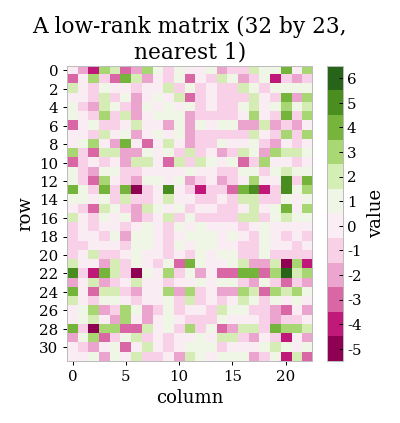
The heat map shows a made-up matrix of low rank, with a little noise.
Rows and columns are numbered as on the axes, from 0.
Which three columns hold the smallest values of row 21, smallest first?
20, 22, 10
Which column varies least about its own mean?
8
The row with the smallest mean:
1
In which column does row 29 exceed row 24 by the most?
2
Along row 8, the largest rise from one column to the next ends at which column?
5
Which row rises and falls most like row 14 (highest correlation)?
13
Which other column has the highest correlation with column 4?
19
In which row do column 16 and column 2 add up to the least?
0
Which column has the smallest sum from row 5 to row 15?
6
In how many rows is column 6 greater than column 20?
12
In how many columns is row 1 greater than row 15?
7
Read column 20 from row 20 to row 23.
-1 -5 6 -3
